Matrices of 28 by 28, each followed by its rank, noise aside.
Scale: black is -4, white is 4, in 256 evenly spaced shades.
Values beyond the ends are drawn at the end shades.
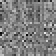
five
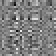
three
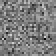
seven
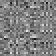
three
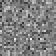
seven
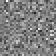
five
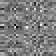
three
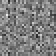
six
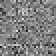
six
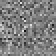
seven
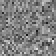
six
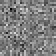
seven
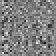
five
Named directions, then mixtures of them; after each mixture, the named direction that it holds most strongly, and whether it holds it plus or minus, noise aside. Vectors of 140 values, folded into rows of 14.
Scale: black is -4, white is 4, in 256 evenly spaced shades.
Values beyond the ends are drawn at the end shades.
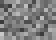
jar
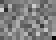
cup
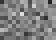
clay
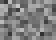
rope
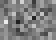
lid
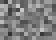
rope, plus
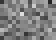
clay, plus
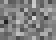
lid, minus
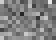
clay, minus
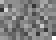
cup, minus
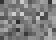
clay, plus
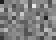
clay, plus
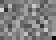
cup, plus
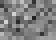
lid, plus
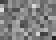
cup, plus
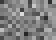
clay, plus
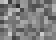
rope, minus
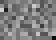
cup, plus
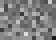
clay, minus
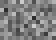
lid, plus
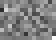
cup, minus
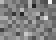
clay, minus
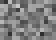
rope, plus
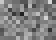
clay, minus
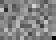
cup, plus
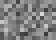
jar, minus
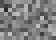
jar, plus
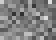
clay, minus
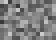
rope, minus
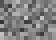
jar, plus
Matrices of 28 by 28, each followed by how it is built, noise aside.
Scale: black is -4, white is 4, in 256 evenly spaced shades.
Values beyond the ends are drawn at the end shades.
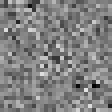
block diagonal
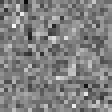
block diagonal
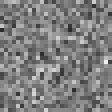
noise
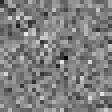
banded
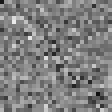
banded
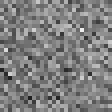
Toeplitz
